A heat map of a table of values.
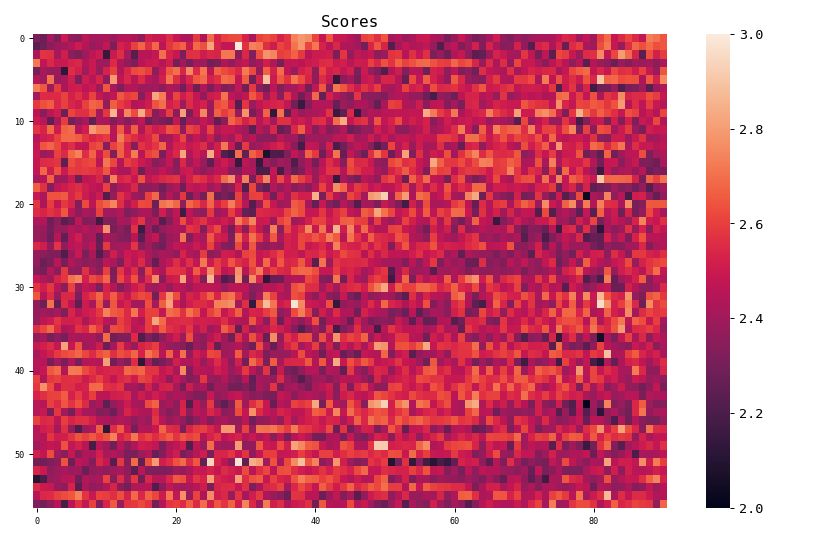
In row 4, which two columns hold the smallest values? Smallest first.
4, 50
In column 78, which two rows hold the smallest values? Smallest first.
10, 21
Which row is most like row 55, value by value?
38
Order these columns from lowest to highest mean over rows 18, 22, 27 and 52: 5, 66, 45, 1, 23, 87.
66, 5, 1, 23, 87, 45
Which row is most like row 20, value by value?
31
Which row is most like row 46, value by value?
3
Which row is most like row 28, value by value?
53
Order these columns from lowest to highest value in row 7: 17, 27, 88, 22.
22, 88, 27, 17
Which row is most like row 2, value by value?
47
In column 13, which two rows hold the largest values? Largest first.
9, 40
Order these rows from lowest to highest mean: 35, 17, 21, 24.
24, 21, 35, 17
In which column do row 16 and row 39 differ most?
32
